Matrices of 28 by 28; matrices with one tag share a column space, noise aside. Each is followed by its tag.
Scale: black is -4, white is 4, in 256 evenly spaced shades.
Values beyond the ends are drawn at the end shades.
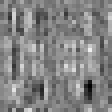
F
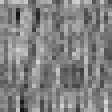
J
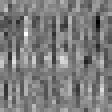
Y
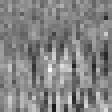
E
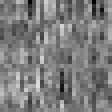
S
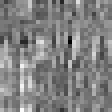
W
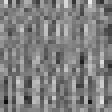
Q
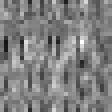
W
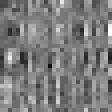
Q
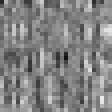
Q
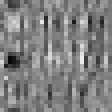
Y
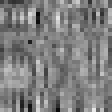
J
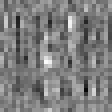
Y
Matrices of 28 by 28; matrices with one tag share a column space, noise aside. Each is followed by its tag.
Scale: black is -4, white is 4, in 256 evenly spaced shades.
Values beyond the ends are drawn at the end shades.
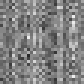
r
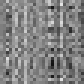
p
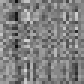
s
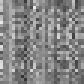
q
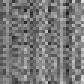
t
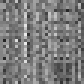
s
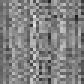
r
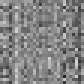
p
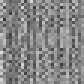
r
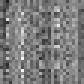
q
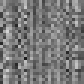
q
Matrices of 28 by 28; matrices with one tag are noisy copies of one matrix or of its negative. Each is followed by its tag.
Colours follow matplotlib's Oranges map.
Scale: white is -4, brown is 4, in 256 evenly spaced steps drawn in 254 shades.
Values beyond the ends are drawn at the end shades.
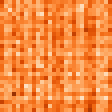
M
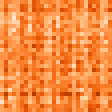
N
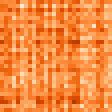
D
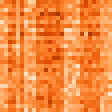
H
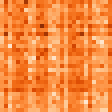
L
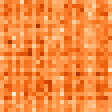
M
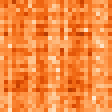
L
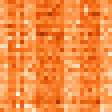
H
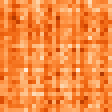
N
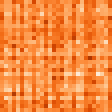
M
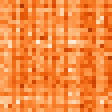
D
